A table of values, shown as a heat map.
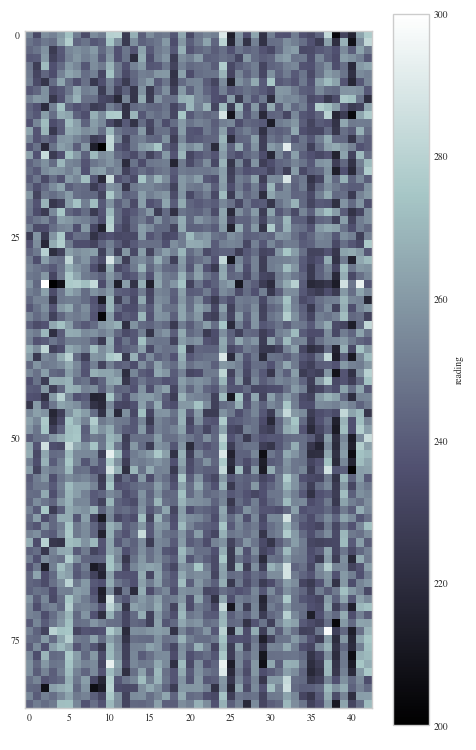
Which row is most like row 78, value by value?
52
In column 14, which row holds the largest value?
62
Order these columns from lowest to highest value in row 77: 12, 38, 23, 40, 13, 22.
40, 38, 12, 23, 22, 13
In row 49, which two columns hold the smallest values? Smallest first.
38, 35
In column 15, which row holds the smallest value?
31
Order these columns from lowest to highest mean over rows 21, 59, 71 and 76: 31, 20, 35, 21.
35, 20, 31, 21
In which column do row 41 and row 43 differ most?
37
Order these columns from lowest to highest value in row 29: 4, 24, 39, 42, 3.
3, 4, 42, 24, 39
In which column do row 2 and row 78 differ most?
24
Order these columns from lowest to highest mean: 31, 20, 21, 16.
20, 31, 21, 16
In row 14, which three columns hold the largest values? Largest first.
32, 10, 16
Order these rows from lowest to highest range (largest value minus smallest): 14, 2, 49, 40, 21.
2, 21, 49, 40, 14
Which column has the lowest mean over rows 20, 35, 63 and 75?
29
